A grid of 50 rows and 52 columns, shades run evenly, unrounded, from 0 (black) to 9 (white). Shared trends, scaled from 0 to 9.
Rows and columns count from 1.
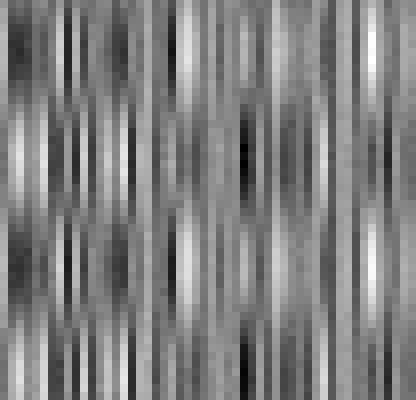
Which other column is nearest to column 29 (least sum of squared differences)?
48
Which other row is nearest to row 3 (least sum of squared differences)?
38
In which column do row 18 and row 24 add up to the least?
31
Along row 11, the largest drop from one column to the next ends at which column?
9
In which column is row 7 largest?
47
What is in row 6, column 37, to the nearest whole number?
5
